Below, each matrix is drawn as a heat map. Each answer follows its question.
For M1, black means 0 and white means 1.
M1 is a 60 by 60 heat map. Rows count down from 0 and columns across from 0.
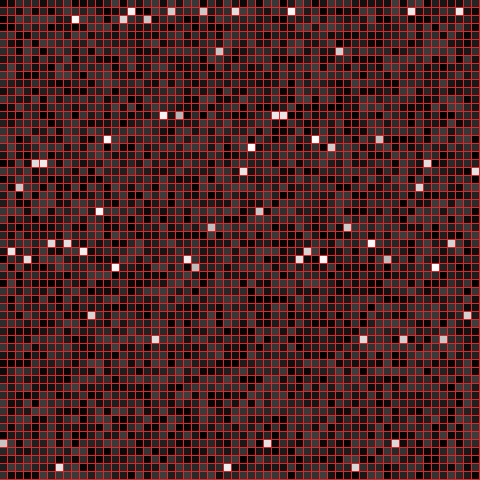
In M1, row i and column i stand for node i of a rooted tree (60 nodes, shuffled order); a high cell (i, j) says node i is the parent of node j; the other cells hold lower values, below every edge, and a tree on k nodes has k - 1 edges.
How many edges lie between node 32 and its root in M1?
5
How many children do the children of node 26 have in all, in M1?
5
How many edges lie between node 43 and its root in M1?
4
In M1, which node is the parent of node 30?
21
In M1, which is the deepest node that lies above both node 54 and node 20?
33
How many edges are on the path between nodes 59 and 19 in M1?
5
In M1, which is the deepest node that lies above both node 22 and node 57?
1
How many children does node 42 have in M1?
4
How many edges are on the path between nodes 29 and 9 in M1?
5
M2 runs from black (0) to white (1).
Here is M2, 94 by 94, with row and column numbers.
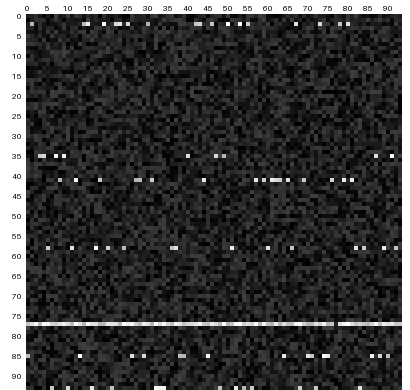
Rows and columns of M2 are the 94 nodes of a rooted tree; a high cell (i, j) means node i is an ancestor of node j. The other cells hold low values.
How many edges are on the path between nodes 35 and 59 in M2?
3
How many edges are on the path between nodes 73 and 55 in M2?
2
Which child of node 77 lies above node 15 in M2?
2
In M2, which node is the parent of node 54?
93
